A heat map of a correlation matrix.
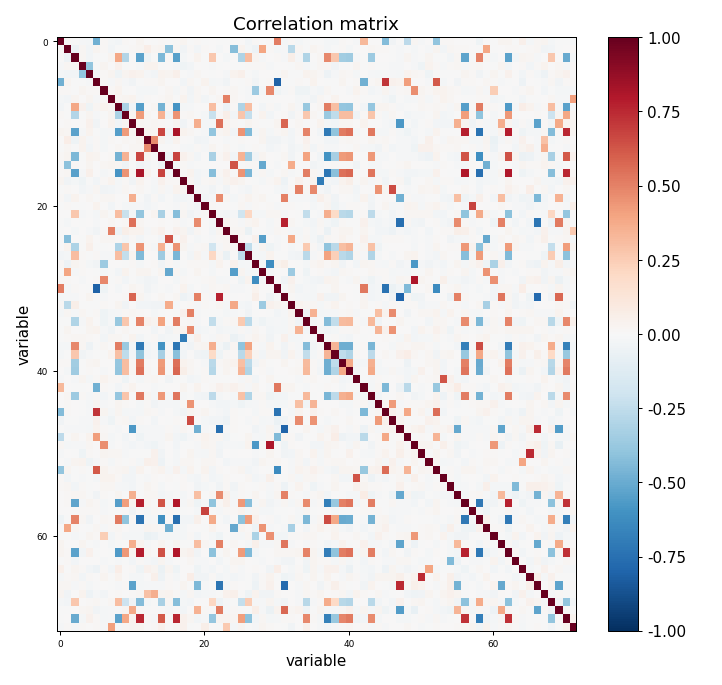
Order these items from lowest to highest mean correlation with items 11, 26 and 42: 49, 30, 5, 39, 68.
5, 68, 49, 39, 30
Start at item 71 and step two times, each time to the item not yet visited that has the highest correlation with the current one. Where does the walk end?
23
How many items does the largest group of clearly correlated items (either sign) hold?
20
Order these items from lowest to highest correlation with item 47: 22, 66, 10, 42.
22, 10, 42, 66
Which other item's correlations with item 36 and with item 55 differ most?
17
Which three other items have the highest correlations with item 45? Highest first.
5, 52, 48
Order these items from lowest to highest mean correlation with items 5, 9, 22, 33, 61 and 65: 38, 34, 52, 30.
30, 38, 34, 52
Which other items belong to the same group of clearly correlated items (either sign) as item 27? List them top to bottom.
6, 29, 49, 60
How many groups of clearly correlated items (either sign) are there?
15
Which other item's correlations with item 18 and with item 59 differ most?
46
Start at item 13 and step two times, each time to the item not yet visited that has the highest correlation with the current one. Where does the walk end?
67
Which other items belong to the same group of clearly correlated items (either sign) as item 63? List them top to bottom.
54
